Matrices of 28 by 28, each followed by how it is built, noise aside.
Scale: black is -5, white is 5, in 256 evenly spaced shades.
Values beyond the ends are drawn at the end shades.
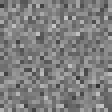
repeating columns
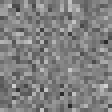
low rank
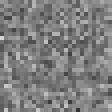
blocks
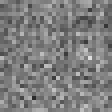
blocks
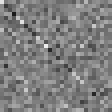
diagonal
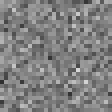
repeating rows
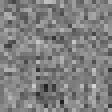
low rank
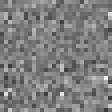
low rank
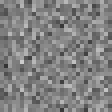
repeating rows
